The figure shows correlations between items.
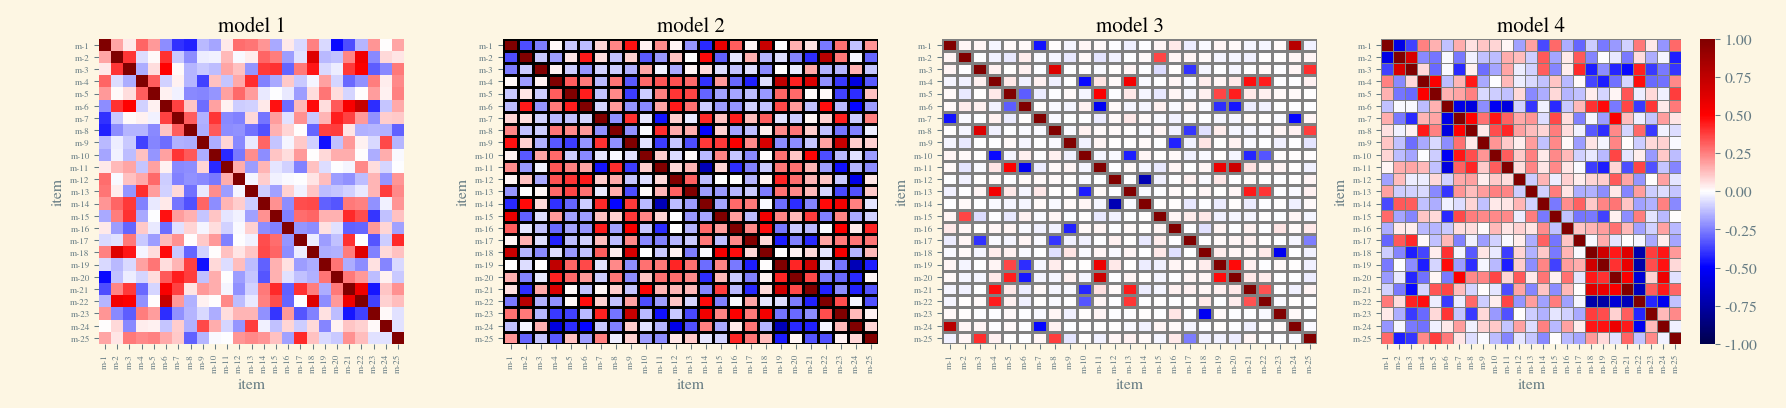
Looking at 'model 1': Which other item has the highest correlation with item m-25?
m-17
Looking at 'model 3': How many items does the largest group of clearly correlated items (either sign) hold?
5
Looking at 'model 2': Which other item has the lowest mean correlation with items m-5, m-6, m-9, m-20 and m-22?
m-24
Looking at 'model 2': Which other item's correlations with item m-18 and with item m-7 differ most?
m-1
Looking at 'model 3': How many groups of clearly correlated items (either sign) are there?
8
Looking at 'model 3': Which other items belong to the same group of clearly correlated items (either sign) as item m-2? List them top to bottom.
m-15
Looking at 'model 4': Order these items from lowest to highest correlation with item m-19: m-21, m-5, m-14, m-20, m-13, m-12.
m-13, m-5, m-12, m-14, m-20, m-21
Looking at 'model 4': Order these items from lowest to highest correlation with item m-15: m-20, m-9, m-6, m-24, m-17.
m-6, m-17, m-24, m-20, m-9
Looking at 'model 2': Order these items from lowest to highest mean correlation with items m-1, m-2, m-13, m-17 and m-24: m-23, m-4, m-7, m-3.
m-4, m-3, m-7, m-23
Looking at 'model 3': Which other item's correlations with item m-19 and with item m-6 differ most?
m-11
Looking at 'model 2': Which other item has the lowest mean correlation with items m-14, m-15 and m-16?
m-11
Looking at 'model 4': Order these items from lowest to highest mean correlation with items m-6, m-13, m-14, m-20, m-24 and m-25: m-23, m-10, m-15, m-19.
m-15, m-10, m-23, m-19
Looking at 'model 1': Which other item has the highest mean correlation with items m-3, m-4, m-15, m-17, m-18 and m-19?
m-6
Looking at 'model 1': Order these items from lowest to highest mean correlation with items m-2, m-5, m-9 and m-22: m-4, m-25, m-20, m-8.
m-8, m-4, m-20, m-25
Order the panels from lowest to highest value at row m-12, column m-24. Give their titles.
model 2, model 1, model 3, model 4
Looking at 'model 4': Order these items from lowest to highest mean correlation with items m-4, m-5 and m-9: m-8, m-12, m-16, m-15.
m-16, m-12, m-15, m-8
